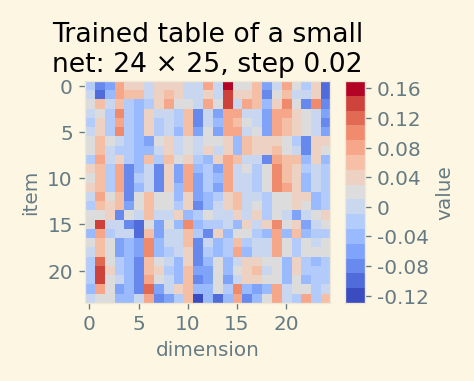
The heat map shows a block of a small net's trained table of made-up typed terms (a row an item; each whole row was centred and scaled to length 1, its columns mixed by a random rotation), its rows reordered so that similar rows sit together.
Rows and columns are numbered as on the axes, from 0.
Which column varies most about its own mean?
14
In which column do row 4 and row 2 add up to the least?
24
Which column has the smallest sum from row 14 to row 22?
5
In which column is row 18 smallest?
11
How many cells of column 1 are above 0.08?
4
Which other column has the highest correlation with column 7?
17
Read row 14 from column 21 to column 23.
-0.06 0 0.02
